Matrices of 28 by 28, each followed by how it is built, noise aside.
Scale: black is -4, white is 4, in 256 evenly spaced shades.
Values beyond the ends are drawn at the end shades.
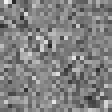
block diagonal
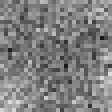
smooth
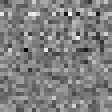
uneven rows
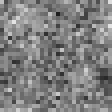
smooth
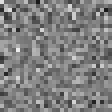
low rank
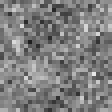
smooth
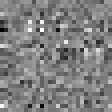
low rank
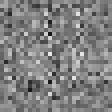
low rank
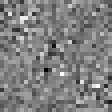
block diagonal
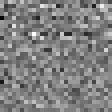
uneven rows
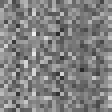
repeating rows
